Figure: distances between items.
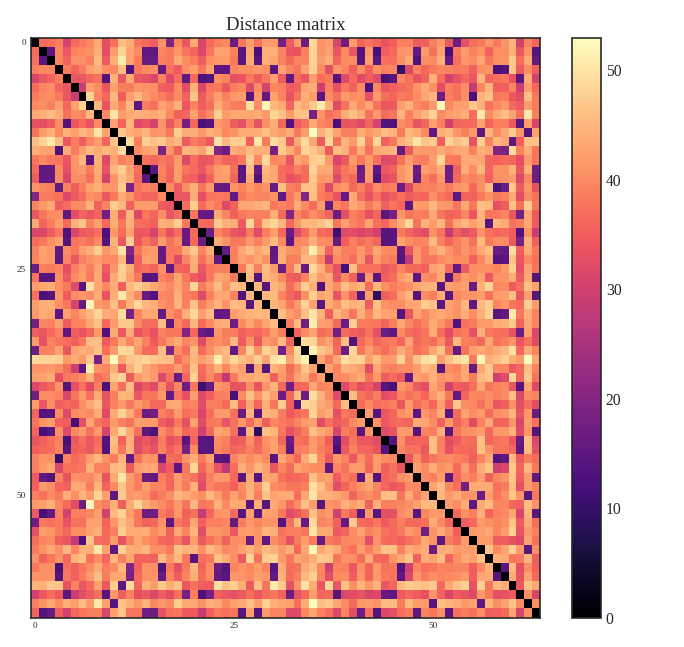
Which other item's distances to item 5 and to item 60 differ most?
42
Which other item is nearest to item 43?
28
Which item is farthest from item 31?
35
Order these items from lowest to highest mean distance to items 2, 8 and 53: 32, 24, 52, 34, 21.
52, 34, 21, 32, 24
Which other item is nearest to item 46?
3
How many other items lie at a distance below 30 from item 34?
6
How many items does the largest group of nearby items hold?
11
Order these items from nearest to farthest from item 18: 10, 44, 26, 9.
44, 9, 26, 10
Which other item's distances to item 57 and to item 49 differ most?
20
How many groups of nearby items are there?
14
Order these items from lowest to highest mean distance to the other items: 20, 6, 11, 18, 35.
6, 18, 20, 11, 35
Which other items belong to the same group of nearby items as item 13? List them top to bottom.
7
